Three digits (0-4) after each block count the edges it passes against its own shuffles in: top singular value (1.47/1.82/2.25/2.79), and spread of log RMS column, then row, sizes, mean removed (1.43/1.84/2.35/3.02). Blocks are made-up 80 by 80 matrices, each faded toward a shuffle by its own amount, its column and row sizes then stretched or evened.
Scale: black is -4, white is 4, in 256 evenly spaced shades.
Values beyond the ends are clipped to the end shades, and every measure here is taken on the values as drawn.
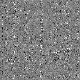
0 3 1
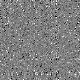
2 2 1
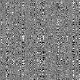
2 4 3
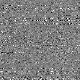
0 1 4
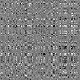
4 3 3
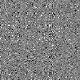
2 2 1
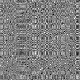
4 3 1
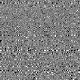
3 1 3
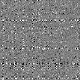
3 2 3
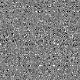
1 2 3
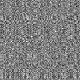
3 0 2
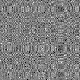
4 0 1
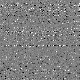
2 0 3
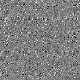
2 2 2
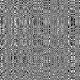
4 4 0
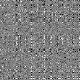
3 3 3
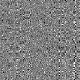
3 3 0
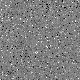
0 0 0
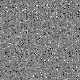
1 1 1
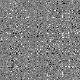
2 3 3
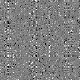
3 3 0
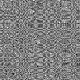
4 0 0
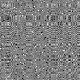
4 1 1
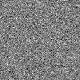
1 0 0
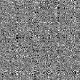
2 2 3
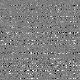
1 2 4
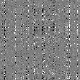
3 4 2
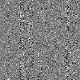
2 4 0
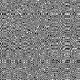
4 1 3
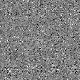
1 1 1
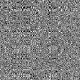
3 2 2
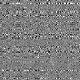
3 1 4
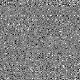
2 0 3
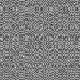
4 1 0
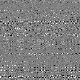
3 0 4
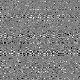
3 0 4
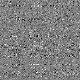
1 2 3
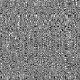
3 2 1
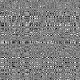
4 1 4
